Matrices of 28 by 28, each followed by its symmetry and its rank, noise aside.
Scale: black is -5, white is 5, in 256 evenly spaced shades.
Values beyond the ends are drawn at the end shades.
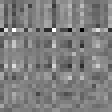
no symmetry, rank one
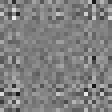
antisymmetric, rank two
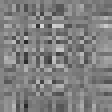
antisymmetric, rank two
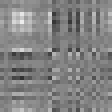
symmetric, rank one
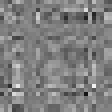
antisymmetric, rank two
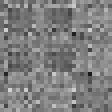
no symmetry, rank three
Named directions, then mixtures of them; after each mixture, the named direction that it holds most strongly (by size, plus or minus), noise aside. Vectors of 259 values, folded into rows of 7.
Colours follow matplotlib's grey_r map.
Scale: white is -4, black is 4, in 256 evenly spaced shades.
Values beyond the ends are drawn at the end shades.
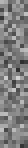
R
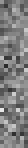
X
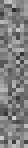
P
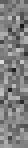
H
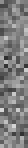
X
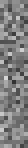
R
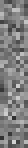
P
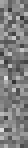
R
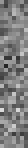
X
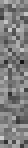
R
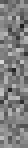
H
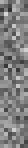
R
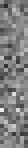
X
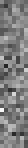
X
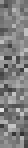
X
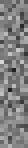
H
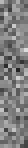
R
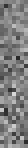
X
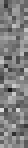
X
